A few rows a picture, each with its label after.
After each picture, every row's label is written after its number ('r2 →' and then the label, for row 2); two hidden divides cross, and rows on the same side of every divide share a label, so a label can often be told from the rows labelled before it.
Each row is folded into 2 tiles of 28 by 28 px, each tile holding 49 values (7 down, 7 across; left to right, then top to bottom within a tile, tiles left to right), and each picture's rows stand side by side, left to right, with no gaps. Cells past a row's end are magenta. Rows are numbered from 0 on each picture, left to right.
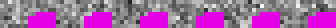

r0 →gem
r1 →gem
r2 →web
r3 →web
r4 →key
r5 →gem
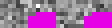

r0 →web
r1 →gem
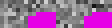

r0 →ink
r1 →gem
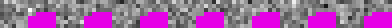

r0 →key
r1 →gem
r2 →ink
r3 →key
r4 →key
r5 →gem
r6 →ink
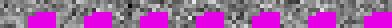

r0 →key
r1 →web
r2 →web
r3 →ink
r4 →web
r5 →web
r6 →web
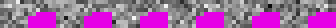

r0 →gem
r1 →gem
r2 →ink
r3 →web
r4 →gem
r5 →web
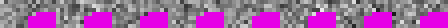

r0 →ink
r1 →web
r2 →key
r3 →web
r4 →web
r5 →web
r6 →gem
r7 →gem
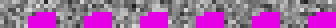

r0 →key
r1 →ink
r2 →web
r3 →key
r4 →gem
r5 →gem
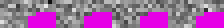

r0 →web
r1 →key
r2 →key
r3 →web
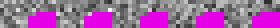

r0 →key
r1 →ink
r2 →gem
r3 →gem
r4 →key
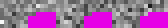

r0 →key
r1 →ink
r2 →ink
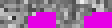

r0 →ink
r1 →web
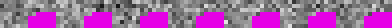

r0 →web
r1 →gem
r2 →web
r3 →key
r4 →key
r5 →ink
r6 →key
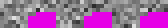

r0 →key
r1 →ink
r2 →key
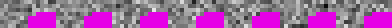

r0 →ink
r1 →key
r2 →web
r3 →key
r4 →key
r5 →gem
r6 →web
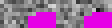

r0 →ink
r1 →gem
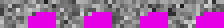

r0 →key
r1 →web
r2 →gem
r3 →key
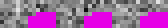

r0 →gem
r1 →ink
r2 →ink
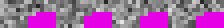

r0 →ink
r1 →web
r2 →ink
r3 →ink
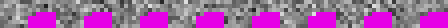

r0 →gem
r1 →key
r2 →web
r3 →gem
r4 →ink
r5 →ink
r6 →key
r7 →key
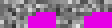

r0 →key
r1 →key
